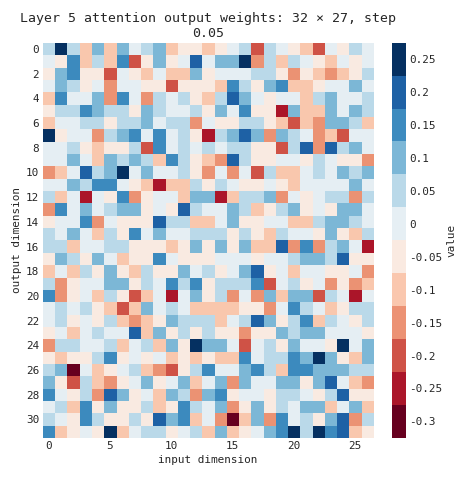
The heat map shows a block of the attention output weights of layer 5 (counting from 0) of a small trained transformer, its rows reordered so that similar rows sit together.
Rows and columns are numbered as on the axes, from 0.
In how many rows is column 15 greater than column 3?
11
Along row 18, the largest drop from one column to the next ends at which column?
18
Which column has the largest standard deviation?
22
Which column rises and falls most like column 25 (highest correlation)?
1
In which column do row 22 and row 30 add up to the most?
17
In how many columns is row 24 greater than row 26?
11
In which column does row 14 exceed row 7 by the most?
24
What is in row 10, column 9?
0
